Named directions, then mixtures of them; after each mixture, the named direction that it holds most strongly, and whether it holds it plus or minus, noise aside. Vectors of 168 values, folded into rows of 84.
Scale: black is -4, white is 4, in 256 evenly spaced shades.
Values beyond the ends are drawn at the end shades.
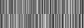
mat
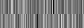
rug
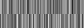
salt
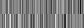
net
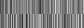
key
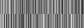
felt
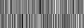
key, plus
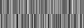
salt, minus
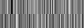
rug, minus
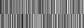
key, plus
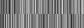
felt, minus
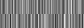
mat, plus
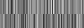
rug, minus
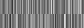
net, minus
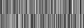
salt, minus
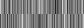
key, minus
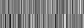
net, minus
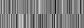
key, minus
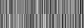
mat, plus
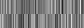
felt, plus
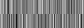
mat, minus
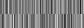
net, plus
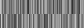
salt, plus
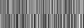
mat, minus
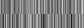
felt, minus
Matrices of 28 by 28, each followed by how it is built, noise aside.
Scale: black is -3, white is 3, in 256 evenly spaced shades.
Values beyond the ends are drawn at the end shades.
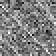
Toeplitz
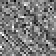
Toeplitz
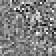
upper triangular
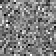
noise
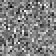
noise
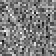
noise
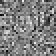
blocks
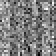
blocks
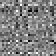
low rank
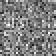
blocks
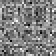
blocks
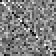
diagonal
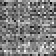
blocks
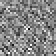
Toeplitz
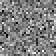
noise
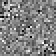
block diagonal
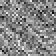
Toeplitz
